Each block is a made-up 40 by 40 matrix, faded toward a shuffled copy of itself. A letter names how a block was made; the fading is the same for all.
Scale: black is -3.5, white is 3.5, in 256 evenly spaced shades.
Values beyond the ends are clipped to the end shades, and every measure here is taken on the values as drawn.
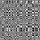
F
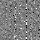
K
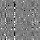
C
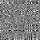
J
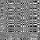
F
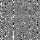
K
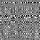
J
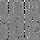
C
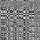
F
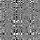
C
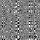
C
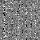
K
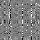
C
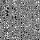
K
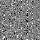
K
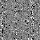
K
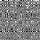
J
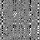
C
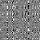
C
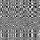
F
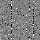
K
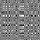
F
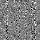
K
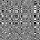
F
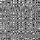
J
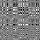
F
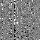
K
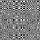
F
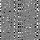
C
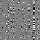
C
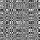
F
